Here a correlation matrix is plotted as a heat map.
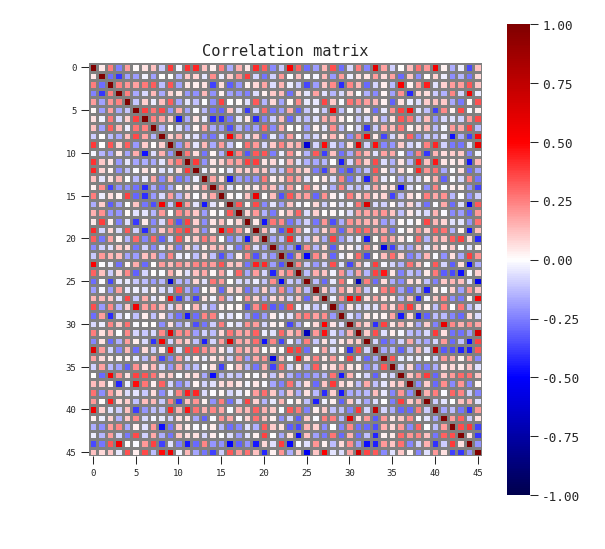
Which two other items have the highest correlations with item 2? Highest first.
36, 39
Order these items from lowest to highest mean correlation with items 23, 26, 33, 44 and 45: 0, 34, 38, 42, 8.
42, 38, 34, 8, 0
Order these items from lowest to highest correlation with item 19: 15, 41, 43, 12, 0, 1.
1, 43, 12, 41, 0, 15
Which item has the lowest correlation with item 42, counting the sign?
8
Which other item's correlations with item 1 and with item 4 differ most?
3
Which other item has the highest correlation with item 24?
34
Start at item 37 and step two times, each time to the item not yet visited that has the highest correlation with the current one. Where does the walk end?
28
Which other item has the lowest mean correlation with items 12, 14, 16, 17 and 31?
44
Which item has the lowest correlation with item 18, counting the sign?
20
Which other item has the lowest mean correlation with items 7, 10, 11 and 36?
29
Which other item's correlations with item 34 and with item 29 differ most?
21
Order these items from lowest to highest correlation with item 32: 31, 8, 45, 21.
31, 21, 45, 8
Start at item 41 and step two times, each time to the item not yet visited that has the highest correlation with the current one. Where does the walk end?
27
